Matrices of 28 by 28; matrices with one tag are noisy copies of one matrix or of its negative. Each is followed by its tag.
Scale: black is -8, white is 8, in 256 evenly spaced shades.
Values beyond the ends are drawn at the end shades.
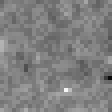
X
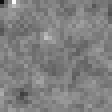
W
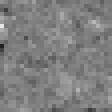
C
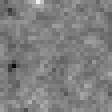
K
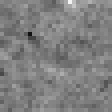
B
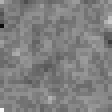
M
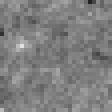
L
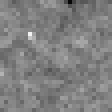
B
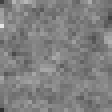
M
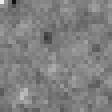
W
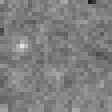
L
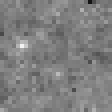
L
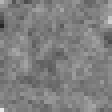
M
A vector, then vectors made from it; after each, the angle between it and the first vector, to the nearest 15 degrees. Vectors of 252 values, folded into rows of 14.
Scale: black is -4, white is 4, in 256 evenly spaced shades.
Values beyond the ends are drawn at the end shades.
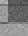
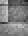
45 degrees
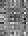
75 degrees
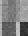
105 degrees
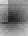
60 degrees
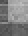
165 degrees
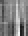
120 degrees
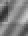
120 degrees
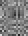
90 degrees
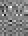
105 degrees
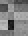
90 degrees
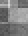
135 degrees
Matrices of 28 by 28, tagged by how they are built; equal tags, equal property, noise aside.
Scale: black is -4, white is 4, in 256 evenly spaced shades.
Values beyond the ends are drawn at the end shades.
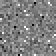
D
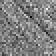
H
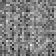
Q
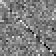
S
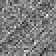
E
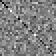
S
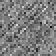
E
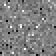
D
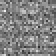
Q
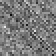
H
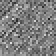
E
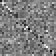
S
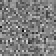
Q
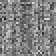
Q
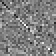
S
